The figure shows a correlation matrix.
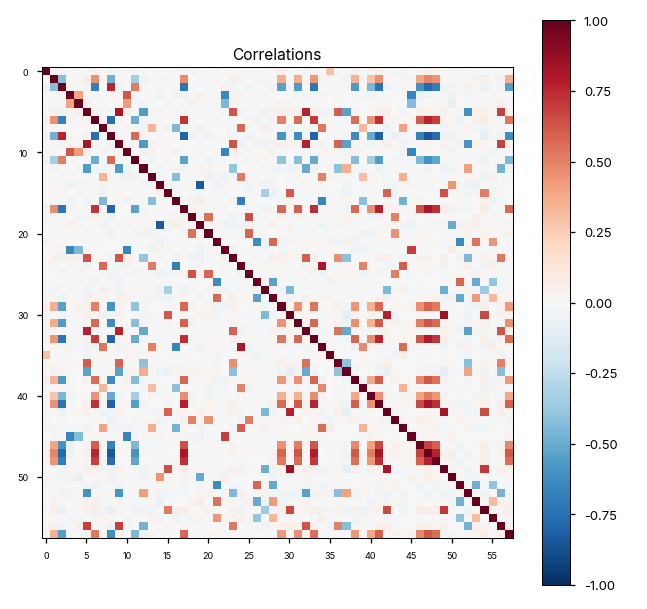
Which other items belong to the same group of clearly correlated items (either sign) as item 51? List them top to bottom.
21, 26, 28, 53, 55
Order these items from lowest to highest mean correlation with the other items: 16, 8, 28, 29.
8, 16, 28, 29
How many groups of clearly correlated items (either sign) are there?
9
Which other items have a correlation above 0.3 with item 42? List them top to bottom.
15, 30, 49, 54
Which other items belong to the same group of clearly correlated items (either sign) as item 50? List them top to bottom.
14, 19
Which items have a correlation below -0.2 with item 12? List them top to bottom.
5, 9, 23, 32, 36, 56
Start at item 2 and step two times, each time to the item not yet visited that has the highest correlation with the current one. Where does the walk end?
11
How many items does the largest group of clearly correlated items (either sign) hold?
16
